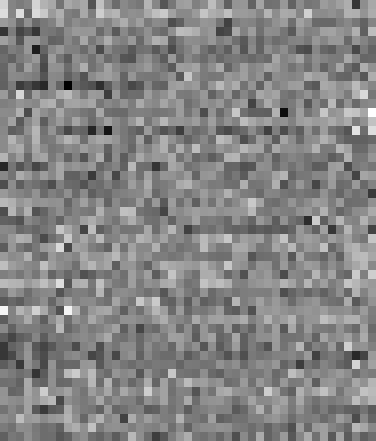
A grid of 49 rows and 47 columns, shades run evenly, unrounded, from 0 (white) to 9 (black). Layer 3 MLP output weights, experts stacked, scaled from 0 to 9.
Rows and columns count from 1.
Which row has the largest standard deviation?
10
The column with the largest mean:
6
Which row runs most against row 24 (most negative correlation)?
35
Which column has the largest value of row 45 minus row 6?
8
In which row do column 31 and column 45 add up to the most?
40
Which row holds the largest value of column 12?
15
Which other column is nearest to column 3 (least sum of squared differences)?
13
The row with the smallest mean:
2
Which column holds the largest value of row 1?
45
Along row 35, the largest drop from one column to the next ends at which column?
9
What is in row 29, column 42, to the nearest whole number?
4
